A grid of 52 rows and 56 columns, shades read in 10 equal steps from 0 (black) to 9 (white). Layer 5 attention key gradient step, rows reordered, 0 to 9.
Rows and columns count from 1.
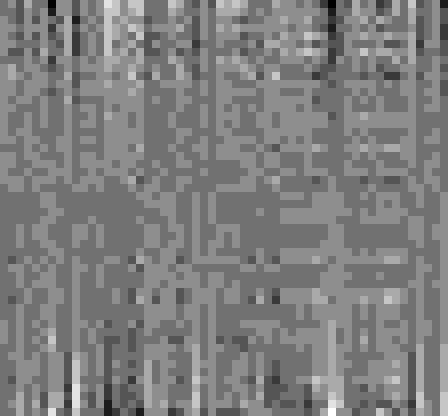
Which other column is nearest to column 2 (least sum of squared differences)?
32
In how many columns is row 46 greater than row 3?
23
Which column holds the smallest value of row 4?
42
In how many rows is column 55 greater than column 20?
13
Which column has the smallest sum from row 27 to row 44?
17
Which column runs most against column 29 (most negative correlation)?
7
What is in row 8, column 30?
6
